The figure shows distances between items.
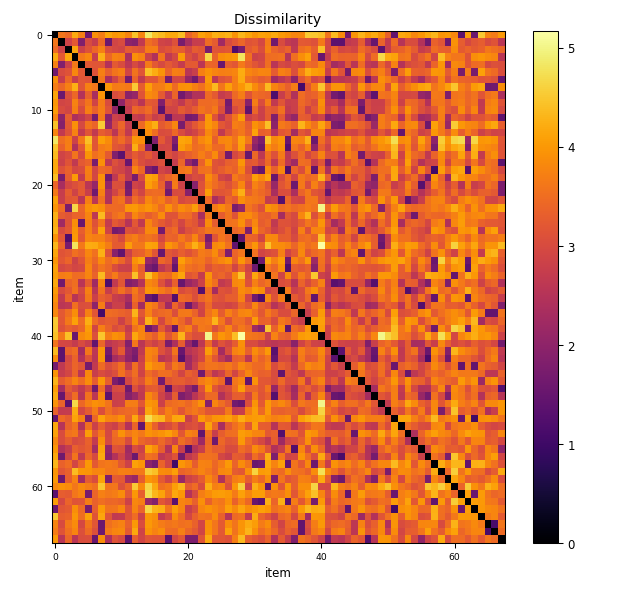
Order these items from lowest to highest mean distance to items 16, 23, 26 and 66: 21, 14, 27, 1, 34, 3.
27, 1, 34, 21, 14, 3
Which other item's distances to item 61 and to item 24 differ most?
0
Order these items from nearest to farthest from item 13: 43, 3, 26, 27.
43, 26, 27, 3
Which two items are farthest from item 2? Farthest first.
40, 3
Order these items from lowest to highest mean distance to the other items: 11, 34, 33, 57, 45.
11, 33, 45, 34, 57
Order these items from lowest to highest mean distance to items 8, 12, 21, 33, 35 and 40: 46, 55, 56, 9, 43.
43, 56, 55, 9, 46
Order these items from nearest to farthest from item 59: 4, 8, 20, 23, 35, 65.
8, 4, 20, 35, 65, 23
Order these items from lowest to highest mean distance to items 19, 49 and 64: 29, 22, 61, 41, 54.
29, 41, 22, 54, 61
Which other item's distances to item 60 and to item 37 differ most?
7
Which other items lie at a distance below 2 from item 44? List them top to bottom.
0, 5, 51, 61, 63
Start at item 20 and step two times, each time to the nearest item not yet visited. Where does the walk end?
36
